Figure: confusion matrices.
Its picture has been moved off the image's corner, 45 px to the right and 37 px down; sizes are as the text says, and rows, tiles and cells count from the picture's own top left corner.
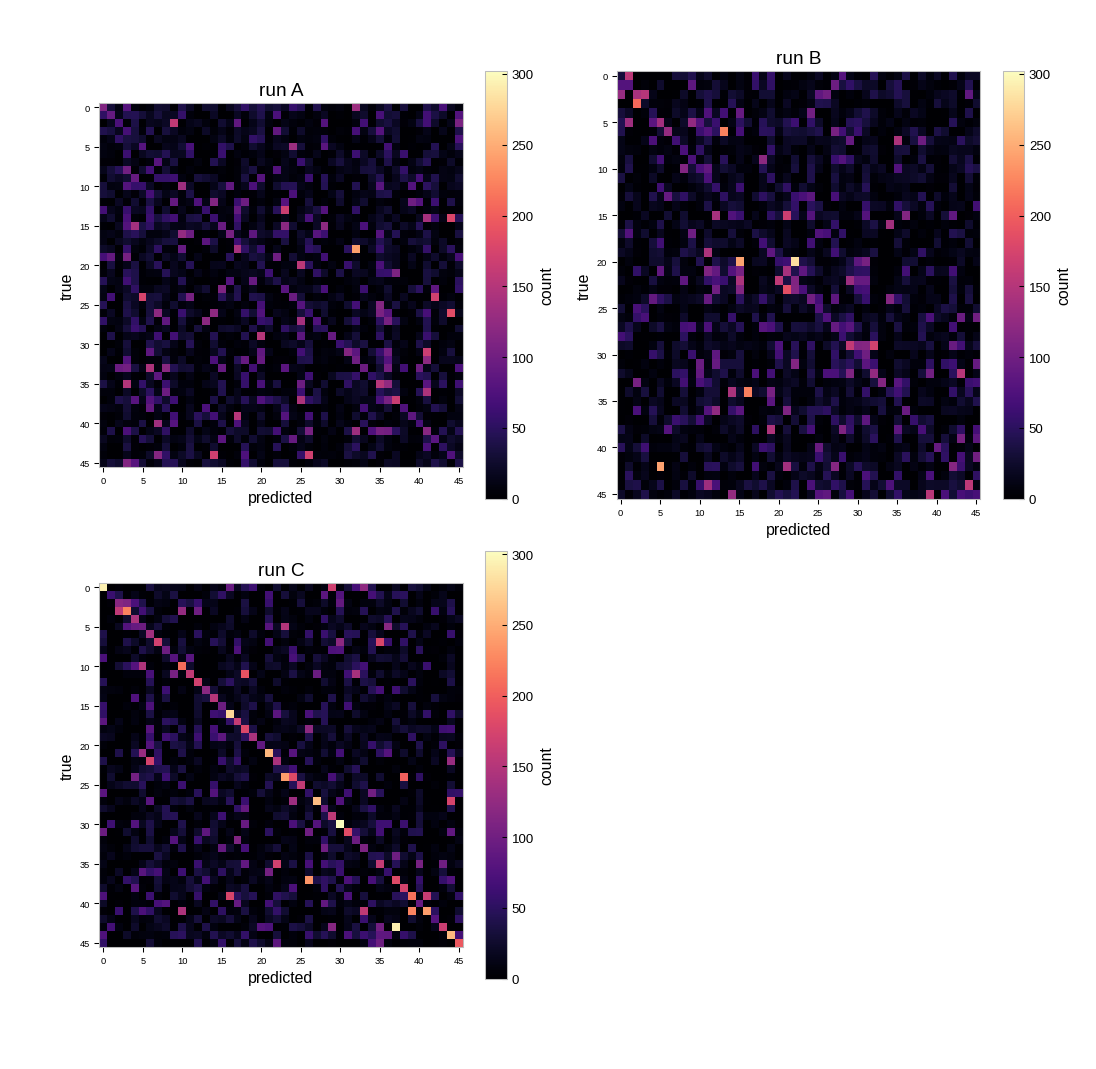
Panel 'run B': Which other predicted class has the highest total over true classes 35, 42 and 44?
5
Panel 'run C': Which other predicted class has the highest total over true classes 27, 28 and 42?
44
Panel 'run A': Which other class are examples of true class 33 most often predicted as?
6
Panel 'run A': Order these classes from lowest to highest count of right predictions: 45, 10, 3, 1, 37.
45, 3, 1, 10, 37
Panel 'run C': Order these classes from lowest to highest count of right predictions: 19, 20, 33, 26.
26, 20, 33, 19
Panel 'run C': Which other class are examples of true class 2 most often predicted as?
3
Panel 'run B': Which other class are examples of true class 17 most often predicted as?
9
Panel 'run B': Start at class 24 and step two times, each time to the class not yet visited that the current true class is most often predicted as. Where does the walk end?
16
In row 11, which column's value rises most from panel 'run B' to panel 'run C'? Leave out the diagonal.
18
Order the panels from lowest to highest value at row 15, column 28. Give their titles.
run B, run C, run A
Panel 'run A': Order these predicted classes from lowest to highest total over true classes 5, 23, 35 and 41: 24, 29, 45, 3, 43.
29, 43, 24, 45, 3
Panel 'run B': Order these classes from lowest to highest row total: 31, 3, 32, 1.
3, 1, 31, 32
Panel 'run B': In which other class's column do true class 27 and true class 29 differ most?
32
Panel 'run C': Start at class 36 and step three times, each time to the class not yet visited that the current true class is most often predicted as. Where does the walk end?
23
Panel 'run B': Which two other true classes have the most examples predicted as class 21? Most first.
23, 15
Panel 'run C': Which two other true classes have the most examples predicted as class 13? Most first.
31, 37
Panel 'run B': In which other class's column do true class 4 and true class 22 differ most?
20
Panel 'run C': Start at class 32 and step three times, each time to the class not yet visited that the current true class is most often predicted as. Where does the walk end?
29
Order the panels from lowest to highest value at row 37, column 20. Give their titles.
run C, run B, run A
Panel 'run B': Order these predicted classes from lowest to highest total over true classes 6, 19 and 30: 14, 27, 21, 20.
14, 21, 20, 27
